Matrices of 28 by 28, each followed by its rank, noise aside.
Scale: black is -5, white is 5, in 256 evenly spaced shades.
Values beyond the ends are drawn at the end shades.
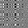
one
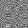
four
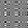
one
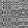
two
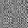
three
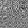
four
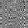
three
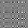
one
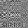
three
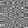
three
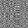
three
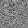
four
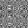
three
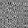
four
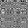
three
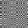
one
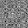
four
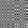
one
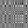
one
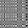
one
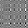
one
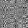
four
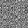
four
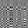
one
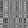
one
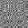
three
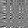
two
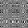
two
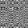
two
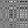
one
